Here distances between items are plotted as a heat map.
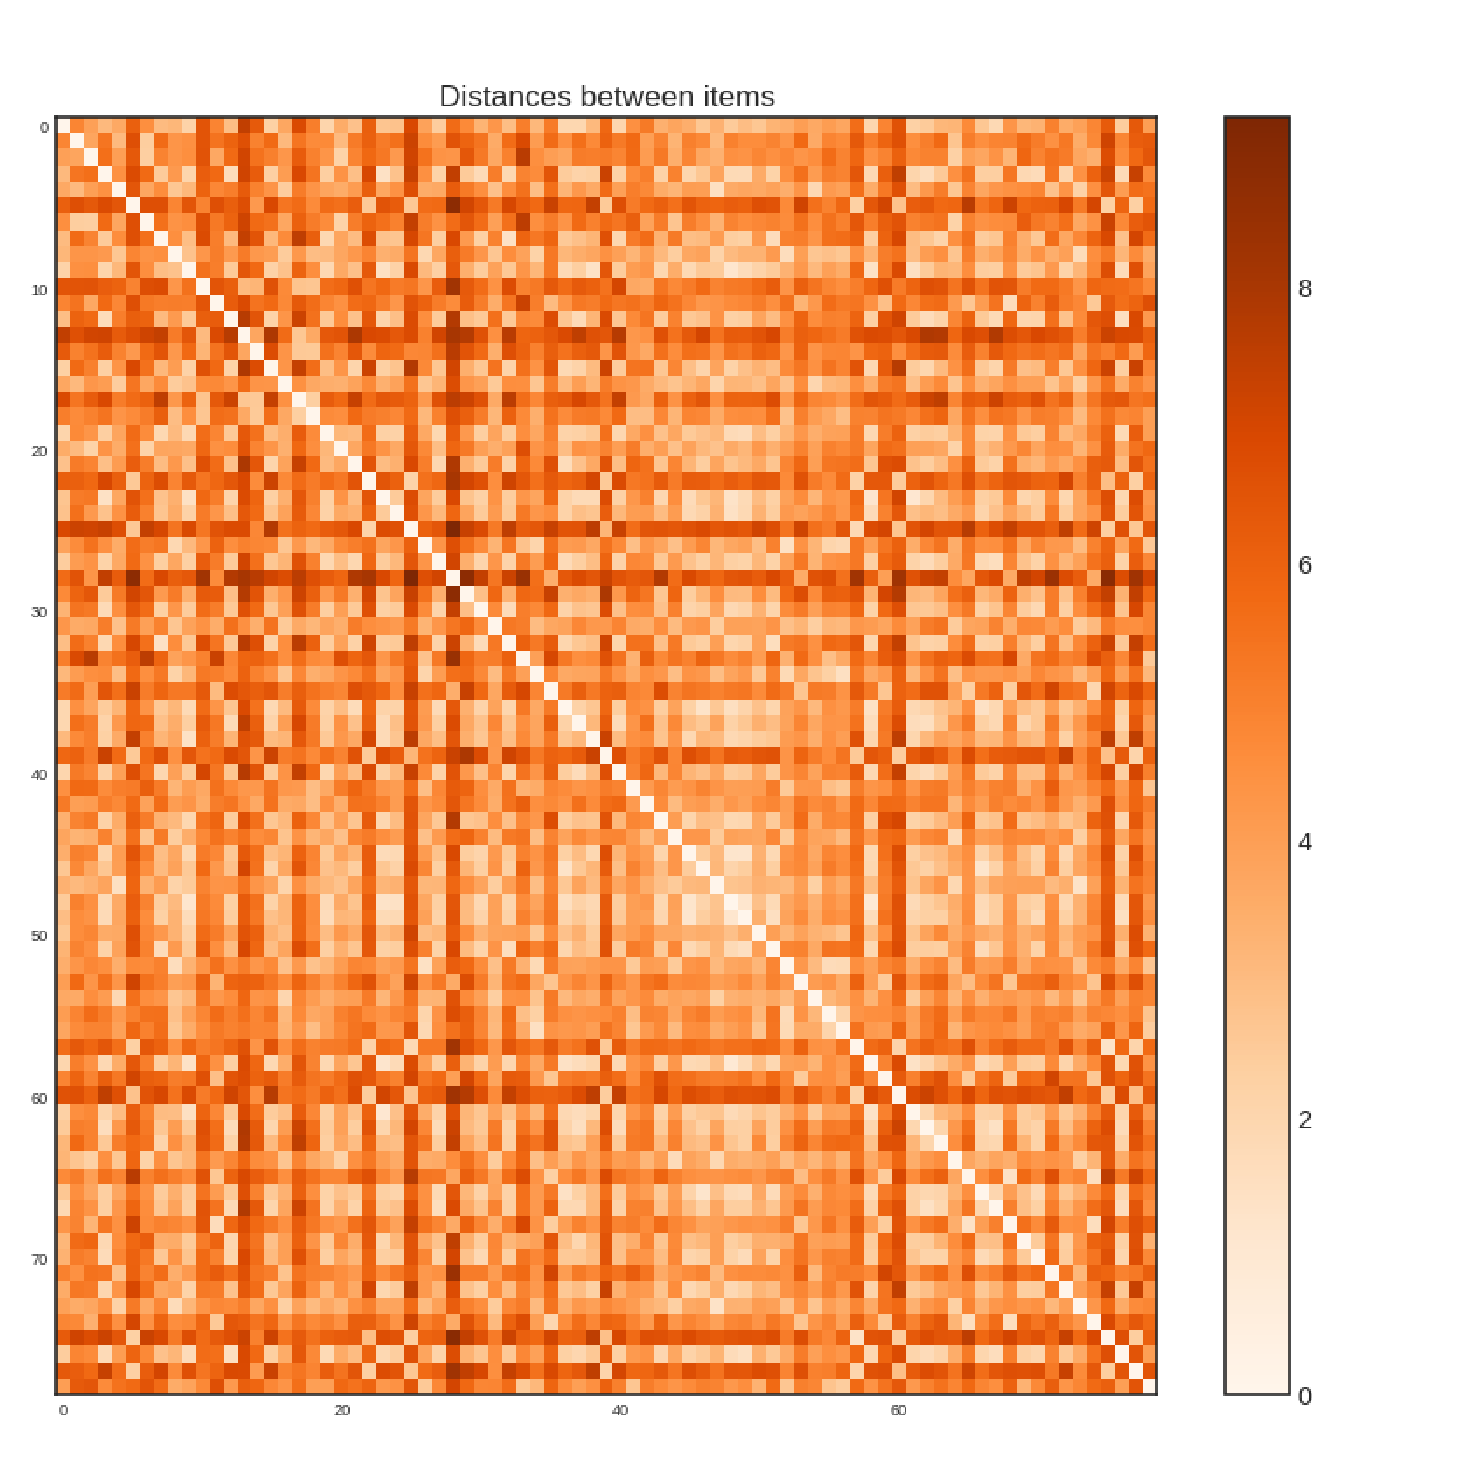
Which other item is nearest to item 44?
64
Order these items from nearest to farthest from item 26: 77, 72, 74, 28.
72, 74, 77, 28
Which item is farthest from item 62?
13
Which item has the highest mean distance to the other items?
28
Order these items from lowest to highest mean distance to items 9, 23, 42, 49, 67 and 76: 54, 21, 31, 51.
51, 21, 54, 31
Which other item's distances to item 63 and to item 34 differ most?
56
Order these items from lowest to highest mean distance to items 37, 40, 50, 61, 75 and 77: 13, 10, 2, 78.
78, 2, 10, 13
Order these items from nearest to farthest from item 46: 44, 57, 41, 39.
44, 41, 57, 39
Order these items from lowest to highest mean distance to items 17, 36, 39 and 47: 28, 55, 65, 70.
55, 70, 65, 28
